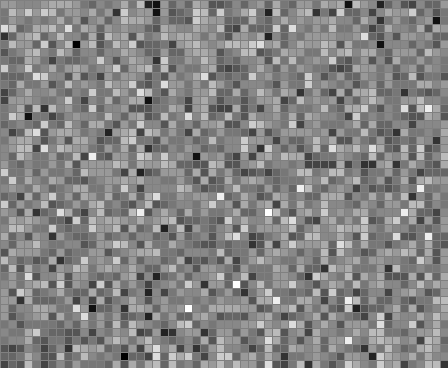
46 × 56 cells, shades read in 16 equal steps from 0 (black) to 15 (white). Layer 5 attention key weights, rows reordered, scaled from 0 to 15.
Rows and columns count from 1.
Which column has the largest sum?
4
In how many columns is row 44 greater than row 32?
20
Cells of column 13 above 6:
33
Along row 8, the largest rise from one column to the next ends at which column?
21
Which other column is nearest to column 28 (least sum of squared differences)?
49
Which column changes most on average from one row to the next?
18
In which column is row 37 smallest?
19
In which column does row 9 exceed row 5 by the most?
1
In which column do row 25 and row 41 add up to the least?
3
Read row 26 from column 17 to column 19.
5 8 11
